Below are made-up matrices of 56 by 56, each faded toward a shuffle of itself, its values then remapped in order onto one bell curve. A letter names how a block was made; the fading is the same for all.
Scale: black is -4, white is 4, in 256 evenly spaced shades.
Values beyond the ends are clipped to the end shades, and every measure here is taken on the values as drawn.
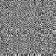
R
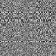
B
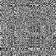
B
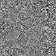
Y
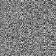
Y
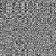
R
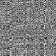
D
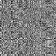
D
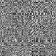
B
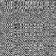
R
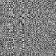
D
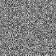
Y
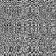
R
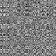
D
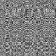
R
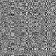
B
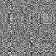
B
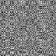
R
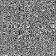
Y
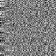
D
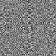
D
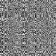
B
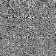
Y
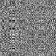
D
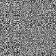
Y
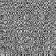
R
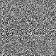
Y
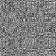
D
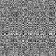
D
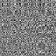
R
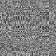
D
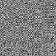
R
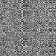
B
